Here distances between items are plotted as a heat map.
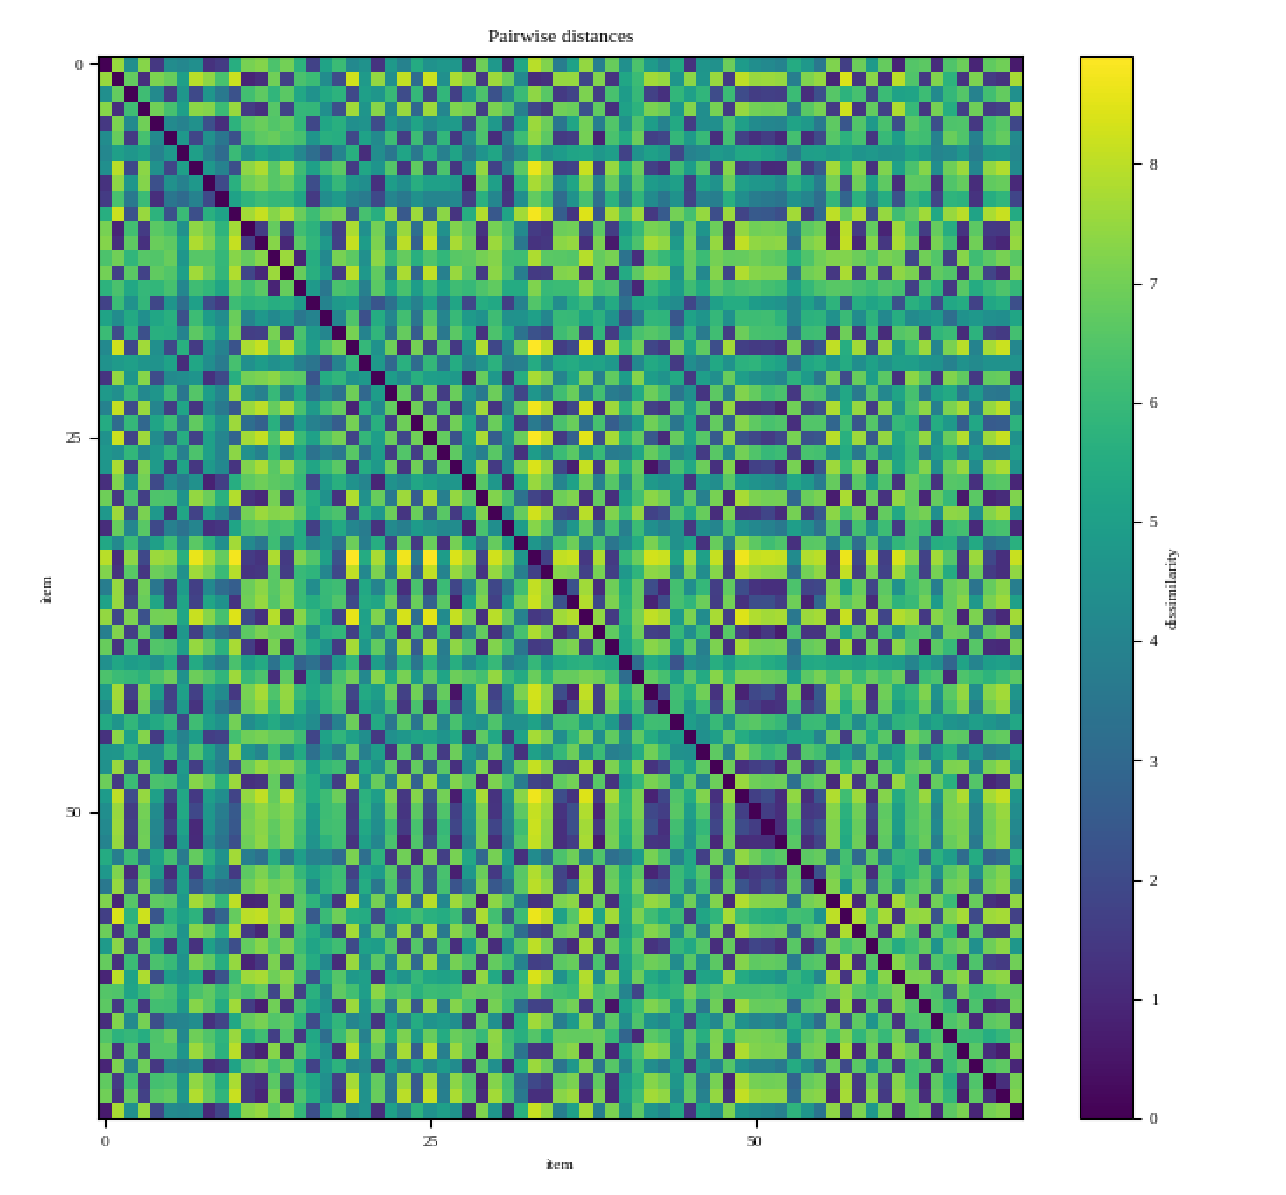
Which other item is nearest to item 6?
20
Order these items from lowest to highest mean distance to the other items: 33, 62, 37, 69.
69, 37, 33, 62
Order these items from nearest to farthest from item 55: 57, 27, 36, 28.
27, 36, 28, 57
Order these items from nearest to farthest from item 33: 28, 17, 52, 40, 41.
17, 40, 41, 28, 52
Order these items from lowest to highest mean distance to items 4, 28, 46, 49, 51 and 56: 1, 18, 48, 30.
30, 18, 48, 1
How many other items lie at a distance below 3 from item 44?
4
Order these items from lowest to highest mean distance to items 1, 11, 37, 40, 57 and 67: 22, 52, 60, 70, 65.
60, 22, 70, 65, 52
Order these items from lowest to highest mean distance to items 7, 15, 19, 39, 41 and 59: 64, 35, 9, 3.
35, 9, 64, 3
